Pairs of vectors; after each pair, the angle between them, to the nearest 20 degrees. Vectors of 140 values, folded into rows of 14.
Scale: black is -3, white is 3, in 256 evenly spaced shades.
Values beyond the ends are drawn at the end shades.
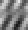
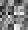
120 degrees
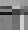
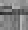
20 degrees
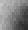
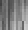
140 degrees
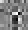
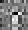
160 degrees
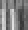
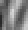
80 degrees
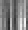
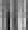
20 degrees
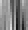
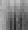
80 degrees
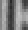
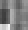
120 degrees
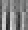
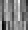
120 degrees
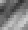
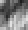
20 degrees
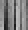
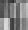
120 degrees
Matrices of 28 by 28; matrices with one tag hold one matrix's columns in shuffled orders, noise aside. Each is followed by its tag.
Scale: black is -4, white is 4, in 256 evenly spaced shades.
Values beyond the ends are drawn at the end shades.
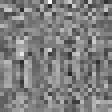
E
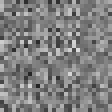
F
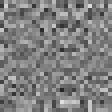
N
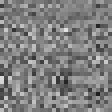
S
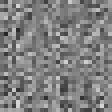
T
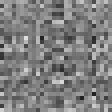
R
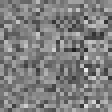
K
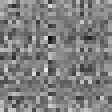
R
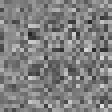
K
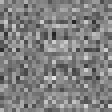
K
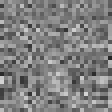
S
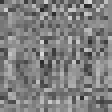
E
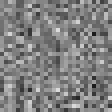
T
